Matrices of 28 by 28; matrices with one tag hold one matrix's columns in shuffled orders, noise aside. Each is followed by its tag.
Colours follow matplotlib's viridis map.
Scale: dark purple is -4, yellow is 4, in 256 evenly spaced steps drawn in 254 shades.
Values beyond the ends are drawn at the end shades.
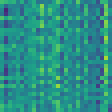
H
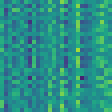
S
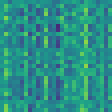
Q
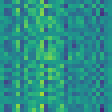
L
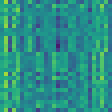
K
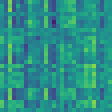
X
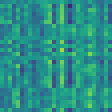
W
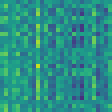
Q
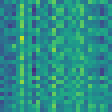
H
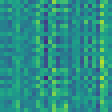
S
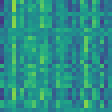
X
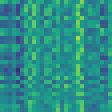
H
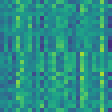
K
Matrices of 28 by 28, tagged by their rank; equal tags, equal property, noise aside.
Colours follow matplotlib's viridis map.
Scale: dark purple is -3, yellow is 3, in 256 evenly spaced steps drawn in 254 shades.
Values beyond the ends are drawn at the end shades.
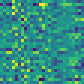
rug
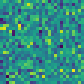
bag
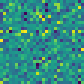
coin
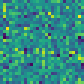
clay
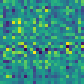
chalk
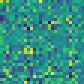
clay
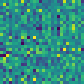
rug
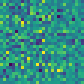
bag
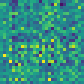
chalk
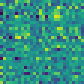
rug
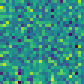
bag
